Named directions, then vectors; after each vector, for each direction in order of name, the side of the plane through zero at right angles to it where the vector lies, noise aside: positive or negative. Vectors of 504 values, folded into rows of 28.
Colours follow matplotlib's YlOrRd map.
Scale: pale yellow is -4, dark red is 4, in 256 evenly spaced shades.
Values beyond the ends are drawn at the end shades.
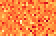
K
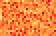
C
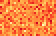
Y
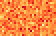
positive, positive, positive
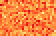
negative, positive, negative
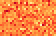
positive, negative, negative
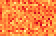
negative, positive, positive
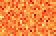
positive, positive, positive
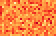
negative, positive, positive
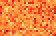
negative, positive, positive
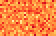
negative, positive, negative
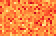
negative, positive, positive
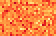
positive, negative, negative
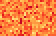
positive, negative, positive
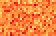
positive, negative, negative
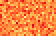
negative, positive, negative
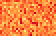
negative, negative, positive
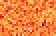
negative, negative, negative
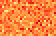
negative, positive, positive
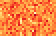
positive, positive, negative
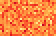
positive, negative, negative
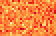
negative, positive, positive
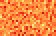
positive, negative, positive
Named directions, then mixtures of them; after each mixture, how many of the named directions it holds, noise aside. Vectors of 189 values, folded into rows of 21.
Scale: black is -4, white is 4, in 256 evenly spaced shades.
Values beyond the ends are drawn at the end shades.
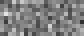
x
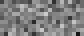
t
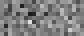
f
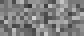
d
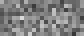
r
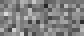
four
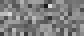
three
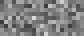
one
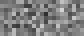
two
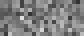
three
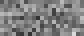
one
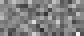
one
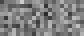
three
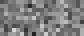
four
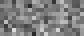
three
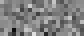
four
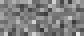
one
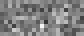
two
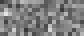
one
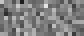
three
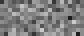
one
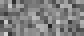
four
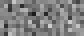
two
